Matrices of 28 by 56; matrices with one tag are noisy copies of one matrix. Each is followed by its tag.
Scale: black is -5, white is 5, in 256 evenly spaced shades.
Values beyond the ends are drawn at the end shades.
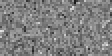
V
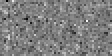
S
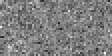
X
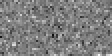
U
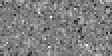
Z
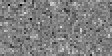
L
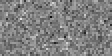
L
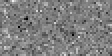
S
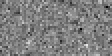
Z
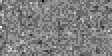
X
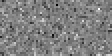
U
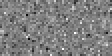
V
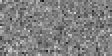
X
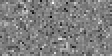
L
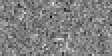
L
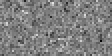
L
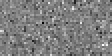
V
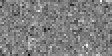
Z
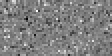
S
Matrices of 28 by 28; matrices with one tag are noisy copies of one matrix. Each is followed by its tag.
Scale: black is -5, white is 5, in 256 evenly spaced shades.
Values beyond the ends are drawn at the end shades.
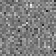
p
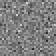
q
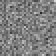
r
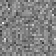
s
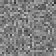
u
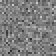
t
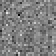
s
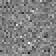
t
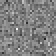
u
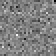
r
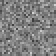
r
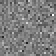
t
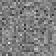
s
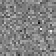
r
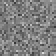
r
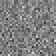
t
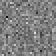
s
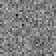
u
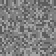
t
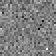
u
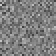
p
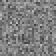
s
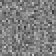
s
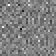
p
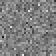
r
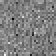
u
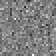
s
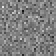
q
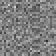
r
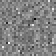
s
